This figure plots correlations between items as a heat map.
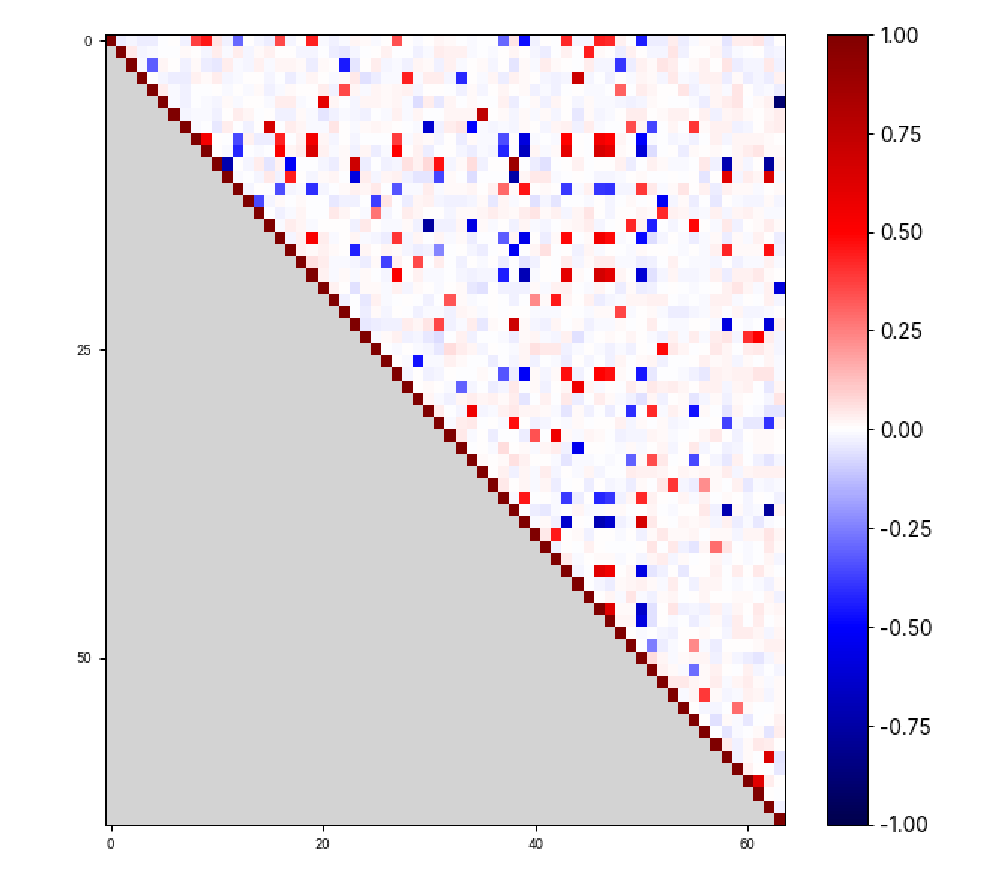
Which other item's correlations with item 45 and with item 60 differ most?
61
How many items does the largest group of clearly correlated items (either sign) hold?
13
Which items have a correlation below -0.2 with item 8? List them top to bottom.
12, 37, 39, 50
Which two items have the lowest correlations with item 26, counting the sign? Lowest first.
29, 18
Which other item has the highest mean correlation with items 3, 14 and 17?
44
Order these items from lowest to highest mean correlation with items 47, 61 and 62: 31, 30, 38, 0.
38, 31, 30, 0
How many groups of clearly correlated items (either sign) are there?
15
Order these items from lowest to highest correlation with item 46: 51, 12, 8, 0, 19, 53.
12, 51, 53, 0, 8, 19
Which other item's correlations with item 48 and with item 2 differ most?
22
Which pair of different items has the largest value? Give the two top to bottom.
10, 38
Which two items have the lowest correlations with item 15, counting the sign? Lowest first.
30, 34
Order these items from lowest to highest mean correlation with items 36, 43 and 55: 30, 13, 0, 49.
30, 13, 49, 0
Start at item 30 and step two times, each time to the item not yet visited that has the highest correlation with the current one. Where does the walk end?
51
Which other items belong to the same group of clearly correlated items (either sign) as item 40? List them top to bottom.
21, 32, 42
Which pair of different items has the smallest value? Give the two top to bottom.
5, 63
